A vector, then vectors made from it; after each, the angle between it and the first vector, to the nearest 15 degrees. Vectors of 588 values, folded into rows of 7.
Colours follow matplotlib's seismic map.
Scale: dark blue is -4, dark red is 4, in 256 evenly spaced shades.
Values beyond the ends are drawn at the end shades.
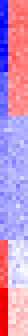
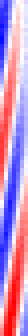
75 degrees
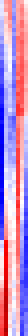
60 degrees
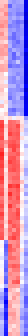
135 degrees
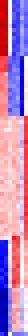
150 degrees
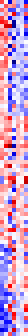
120 degrees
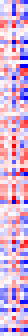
105 degrees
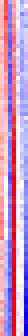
105 degrees
